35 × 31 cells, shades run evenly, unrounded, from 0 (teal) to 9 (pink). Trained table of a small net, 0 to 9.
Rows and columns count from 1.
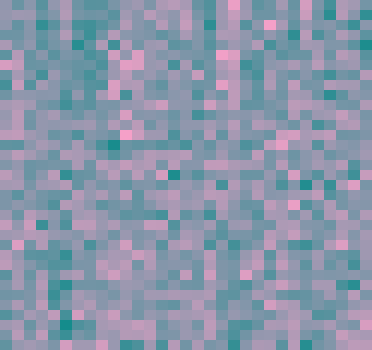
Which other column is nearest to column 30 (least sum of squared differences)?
29
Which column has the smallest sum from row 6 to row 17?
8
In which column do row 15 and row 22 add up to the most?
24
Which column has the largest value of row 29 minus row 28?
23
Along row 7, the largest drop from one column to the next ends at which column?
21
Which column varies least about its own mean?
13
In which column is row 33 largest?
31
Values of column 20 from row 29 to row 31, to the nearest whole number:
3 3 5
